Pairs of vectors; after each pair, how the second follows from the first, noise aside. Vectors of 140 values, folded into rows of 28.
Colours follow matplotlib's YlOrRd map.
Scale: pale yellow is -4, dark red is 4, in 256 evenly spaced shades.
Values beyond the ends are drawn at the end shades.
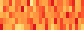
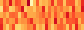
copied.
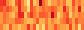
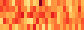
copied.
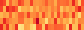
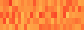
wrapped around, negated, shrunk.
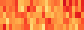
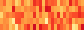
wrapped around.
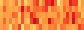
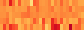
wrapped around, partly zeroed.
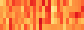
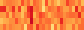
reversed, negated, partly zeroed.
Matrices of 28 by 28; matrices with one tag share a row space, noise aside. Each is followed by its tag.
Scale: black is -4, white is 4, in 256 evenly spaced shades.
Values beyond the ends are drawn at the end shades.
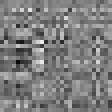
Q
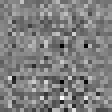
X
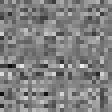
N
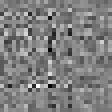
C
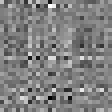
C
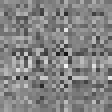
Q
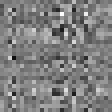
X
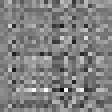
X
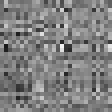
Q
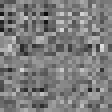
N
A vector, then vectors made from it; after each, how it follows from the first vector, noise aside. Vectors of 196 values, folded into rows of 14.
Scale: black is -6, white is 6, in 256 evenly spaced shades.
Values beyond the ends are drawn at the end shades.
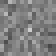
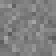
wrapped around, shrunk.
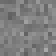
wrapped around, shrunk.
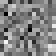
negated, scaled up.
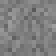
wrapped around, negated, shrunk.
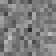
negated.
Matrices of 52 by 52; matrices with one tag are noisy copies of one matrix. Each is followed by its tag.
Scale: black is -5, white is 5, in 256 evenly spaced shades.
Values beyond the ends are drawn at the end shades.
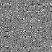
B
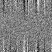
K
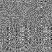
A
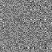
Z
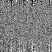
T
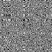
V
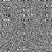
V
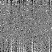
T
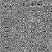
B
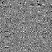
B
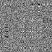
B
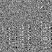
A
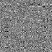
B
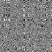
V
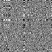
V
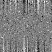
K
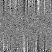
K
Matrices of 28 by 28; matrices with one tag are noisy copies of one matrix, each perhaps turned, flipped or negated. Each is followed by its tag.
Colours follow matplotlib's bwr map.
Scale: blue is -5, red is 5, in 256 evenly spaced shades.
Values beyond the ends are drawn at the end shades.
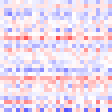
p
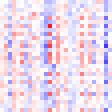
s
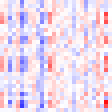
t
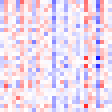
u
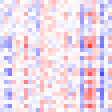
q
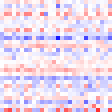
p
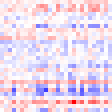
q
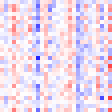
p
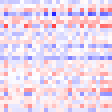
u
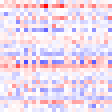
s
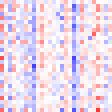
p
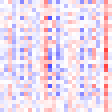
s
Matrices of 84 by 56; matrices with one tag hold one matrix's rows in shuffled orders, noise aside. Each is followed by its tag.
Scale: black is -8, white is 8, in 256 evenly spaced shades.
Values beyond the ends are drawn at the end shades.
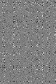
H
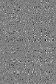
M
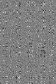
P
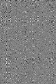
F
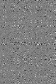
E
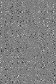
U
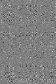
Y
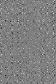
U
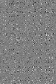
M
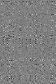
Y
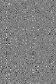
F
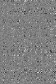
E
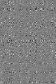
Y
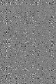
F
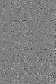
E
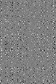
U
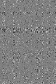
H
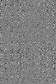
U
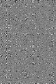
F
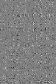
M
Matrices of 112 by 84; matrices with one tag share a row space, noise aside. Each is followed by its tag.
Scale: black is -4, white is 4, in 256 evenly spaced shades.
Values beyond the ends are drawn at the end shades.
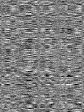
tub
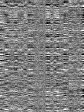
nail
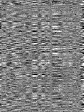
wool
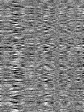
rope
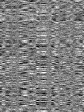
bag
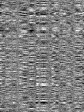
bag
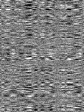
tub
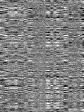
nail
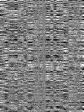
nail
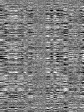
nail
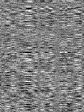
tub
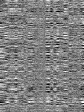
nail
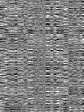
nail
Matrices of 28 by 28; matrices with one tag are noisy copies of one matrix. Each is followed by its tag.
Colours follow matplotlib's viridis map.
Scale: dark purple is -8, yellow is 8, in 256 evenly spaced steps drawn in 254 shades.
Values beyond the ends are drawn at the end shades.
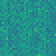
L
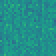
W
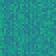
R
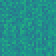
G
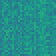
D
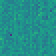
R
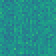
R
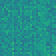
D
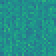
W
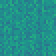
W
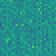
G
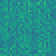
L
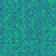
W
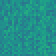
D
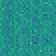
R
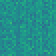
G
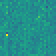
L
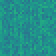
R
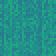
W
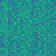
L
